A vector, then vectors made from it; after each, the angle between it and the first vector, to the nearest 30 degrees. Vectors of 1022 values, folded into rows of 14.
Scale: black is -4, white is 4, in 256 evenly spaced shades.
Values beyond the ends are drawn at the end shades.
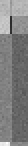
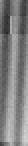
120 degrees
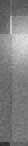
120 degrees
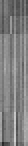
120 degrees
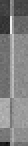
150 degrees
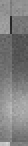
60 degrees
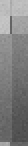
30 degrees
